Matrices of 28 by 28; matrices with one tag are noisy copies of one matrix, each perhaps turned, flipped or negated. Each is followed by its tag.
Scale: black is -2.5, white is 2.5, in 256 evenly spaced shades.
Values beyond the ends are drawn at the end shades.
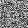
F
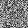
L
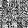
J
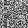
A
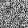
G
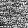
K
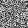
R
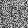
F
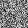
R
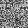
A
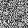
G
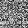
A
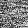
K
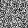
R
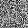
F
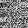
J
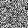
L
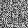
F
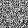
G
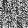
J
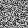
R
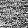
K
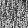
K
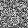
L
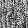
K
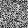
L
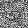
F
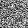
G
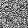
G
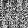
J
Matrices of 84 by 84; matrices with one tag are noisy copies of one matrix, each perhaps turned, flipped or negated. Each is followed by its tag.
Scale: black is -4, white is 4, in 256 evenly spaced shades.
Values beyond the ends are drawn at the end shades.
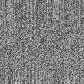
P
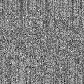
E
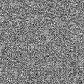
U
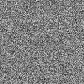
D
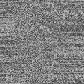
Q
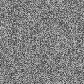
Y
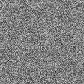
U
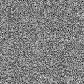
U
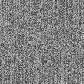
E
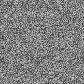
Y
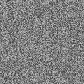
U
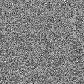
U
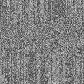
Q
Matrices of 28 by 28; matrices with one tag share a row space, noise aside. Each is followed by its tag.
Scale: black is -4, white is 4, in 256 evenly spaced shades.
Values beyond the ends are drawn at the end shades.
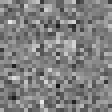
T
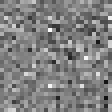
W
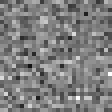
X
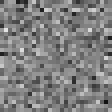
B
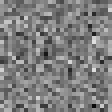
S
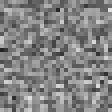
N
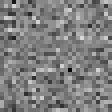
W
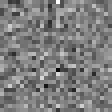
T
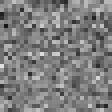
N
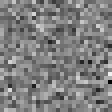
W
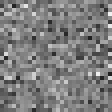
W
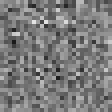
T
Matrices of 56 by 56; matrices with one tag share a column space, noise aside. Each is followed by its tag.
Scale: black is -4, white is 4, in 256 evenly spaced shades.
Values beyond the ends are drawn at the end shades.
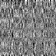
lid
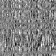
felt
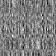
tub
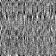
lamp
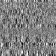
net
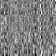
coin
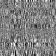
net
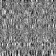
net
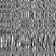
felt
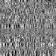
net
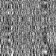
coin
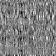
lamp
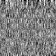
lid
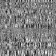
net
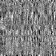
lamp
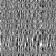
felt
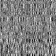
coin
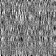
lamp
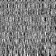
coin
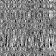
felt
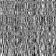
coin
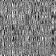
lamp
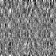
lid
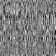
lamp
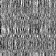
tub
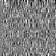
lid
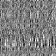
felt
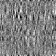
lamp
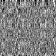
lid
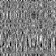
felt
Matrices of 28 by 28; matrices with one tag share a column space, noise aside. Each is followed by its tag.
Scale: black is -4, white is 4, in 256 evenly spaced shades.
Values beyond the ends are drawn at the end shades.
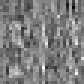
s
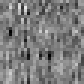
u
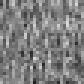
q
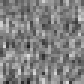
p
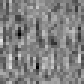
s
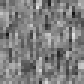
q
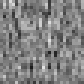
q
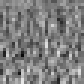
p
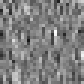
u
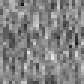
q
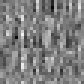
s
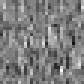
s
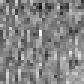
u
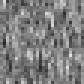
q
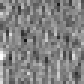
u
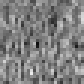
p
